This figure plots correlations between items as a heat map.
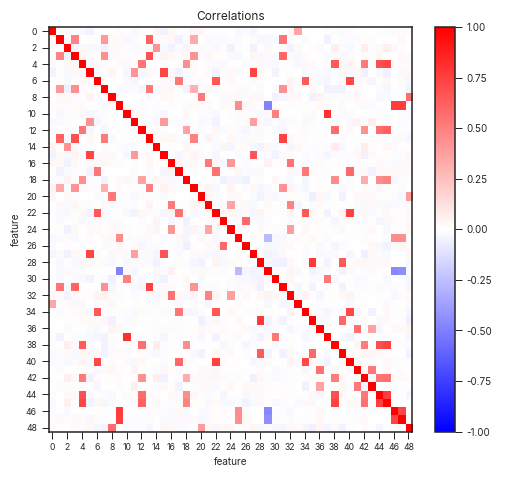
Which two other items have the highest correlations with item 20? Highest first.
8, 48
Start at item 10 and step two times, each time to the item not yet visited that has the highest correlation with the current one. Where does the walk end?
30
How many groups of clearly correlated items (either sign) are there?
13
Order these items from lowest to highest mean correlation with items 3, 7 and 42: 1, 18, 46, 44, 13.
46, 18, 44, 1, 13
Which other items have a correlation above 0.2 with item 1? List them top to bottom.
3, 7, 13, 19, 31
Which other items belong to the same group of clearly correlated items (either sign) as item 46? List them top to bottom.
9, 25, 29, 47
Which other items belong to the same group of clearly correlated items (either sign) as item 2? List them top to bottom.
14
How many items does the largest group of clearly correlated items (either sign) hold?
7
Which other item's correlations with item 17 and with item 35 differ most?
28
